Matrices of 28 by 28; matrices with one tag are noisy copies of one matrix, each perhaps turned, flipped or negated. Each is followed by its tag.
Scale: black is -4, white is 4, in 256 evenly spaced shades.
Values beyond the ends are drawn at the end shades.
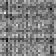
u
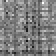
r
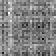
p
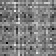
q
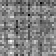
r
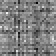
q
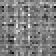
r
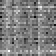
u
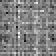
q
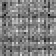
u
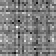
q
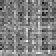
r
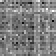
p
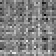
r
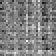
r
